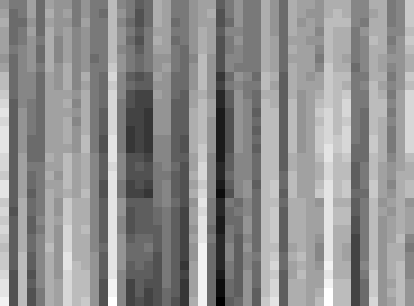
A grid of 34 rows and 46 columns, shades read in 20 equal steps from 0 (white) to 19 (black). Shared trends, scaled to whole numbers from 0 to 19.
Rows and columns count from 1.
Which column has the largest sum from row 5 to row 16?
25
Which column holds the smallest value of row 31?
23
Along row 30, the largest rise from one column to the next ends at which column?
24
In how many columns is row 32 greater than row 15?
16
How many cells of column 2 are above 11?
23
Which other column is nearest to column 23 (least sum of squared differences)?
37
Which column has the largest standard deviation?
18
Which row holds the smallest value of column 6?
28
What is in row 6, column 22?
8
